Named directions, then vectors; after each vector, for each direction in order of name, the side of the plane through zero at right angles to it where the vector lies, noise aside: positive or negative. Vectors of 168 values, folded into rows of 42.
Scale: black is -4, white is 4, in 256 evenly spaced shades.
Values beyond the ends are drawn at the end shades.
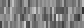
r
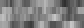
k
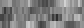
negative, negative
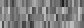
positive, negative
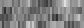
negative, negative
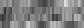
negative, negative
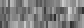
negative, positive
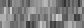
positive, positive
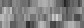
positive, positive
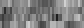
negative, negative
